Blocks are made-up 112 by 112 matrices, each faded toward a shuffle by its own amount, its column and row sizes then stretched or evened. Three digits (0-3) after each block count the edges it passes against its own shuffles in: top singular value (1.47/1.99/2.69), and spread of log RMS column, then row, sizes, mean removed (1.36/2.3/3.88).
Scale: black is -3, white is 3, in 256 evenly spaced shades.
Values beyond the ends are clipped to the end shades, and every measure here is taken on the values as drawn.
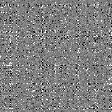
2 2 2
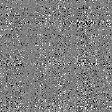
0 2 2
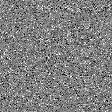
1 0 1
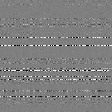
3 0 3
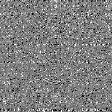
2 1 2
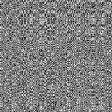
3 2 0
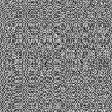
3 1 0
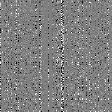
2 3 1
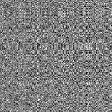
3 2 1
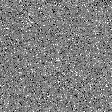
1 0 0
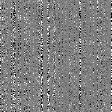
0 3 1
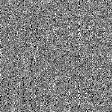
1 2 1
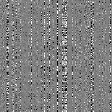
3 3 0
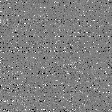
0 1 2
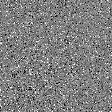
0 1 1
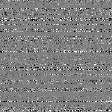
2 1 3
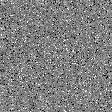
1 0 0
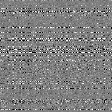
3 1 3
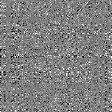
2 2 2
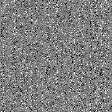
0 2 0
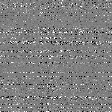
0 1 3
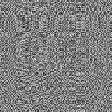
3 0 1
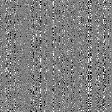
2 3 0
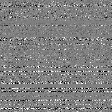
2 1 3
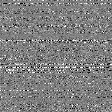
1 0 3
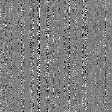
2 3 0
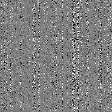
0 3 1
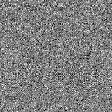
2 0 1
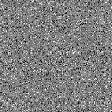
2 0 1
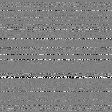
3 0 3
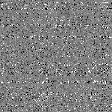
1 1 2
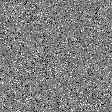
0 0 0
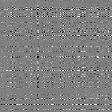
3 2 3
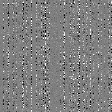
1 3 1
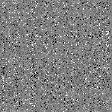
0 2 1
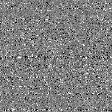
1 1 2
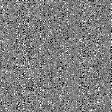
1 2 1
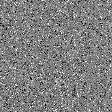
0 1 0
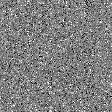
1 1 0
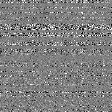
1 1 3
